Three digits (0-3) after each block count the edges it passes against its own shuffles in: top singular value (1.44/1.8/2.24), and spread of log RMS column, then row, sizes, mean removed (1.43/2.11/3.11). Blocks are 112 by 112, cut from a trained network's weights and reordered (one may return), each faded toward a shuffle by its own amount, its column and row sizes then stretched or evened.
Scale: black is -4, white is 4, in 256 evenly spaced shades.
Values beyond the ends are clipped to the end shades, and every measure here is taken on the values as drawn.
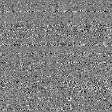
0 1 3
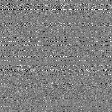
2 1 3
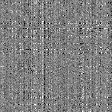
3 2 2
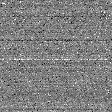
2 0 1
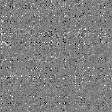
0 2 2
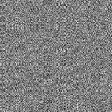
3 2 1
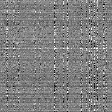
3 3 0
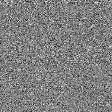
0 0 2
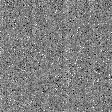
0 0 0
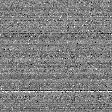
3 0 2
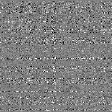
0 2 3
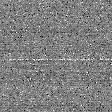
1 0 1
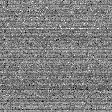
3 0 1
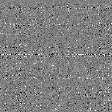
1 2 2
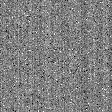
1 0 0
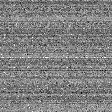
3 0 1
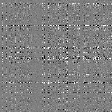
2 3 3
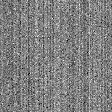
3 1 0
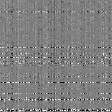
3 1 3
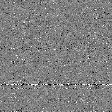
2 1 2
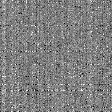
2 1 2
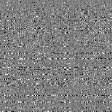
2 2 3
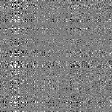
3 3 3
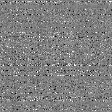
0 0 3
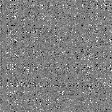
0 2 2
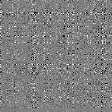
2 3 3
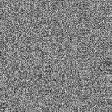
2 1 0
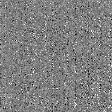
0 2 1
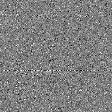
1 1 1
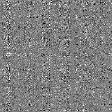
1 3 2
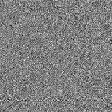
2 0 0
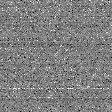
1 0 1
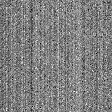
3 1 0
